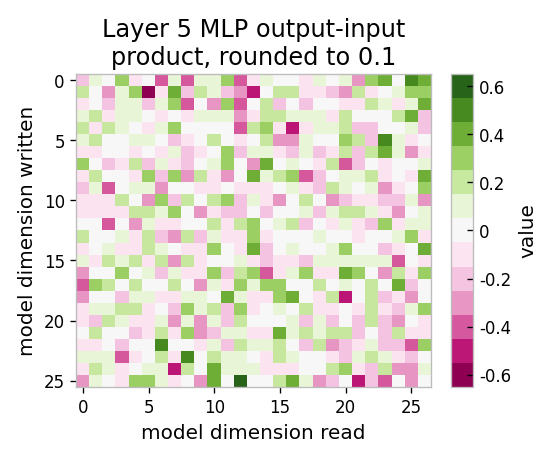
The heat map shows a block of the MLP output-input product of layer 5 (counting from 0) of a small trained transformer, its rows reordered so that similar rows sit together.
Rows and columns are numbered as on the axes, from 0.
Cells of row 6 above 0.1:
4
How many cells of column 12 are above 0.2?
3
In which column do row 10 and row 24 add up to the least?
7
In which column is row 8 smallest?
17
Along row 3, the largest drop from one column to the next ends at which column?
26
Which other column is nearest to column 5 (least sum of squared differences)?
13
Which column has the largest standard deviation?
12
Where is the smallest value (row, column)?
1, 5
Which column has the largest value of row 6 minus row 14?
23
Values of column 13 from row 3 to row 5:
-0.1 0.2 0
